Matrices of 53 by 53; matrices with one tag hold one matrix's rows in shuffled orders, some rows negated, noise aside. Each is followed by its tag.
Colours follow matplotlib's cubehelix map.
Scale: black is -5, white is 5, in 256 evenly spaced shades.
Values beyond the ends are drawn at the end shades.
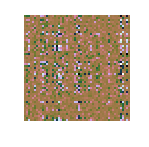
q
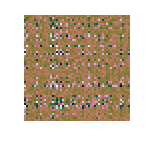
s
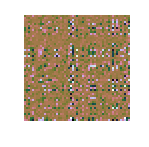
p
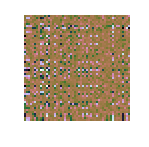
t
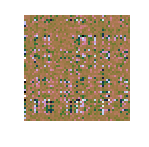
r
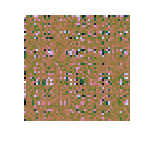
r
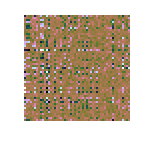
t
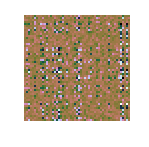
q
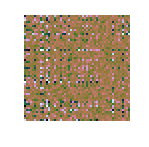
t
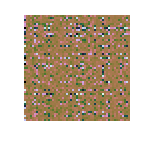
r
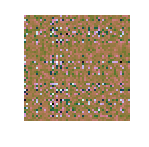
s
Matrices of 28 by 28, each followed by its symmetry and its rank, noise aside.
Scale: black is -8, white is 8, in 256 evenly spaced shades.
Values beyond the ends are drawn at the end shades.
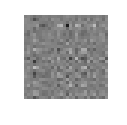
no symmetry, rank three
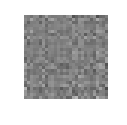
antisymmetric, rank four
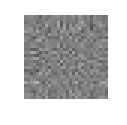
antisymmetric, rank four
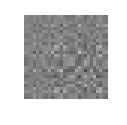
symmetric, rank three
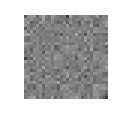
symmetric, rank six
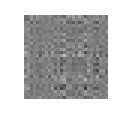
no symmetry, rank four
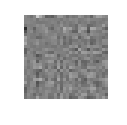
antisymmetric, rank four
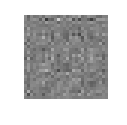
no symmetry, rank four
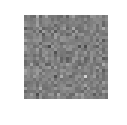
no symmetry, rank six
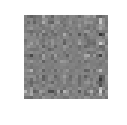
no symmetry, rank three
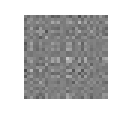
symmetric, rank three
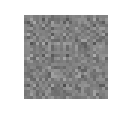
antisymmetric, rank four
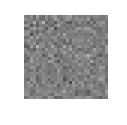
antisymmetric, rank six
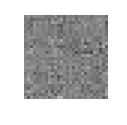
no symmetry, rank six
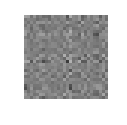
no symmetry, rank three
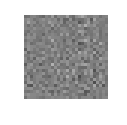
no symmetry, rank six
